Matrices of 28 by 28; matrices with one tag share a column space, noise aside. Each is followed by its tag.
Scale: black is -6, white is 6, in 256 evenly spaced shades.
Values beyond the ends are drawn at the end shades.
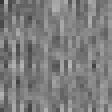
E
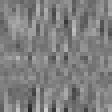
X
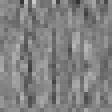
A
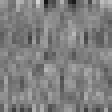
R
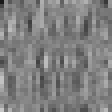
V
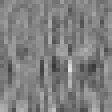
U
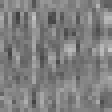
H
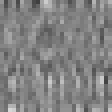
R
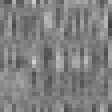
V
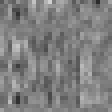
A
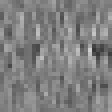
H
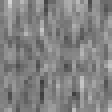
E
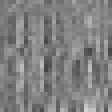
U
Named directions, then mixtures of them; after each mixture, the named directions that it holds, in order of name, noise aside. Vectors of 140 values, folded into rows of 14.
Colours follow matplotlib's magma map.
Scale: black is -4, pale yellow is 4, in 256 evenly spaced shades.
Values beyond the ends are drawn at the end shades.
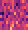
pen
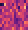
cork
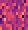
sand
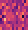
sand.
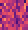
cork, sand.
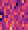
pen, sand.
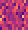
sand.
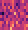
pen.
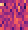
cork.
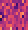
pen, sand.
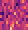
pen.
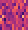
sand.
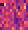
cork.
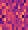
sand.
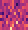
pen.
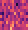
pen.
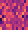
sand.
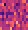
cork, pen.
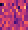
cork.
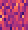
pen, sand.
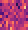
cork, pen.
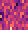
pen, sand.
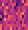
pen, sand.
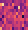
cork, sand.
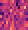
cork, pen.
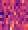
pen.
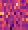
pen.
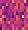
sand.
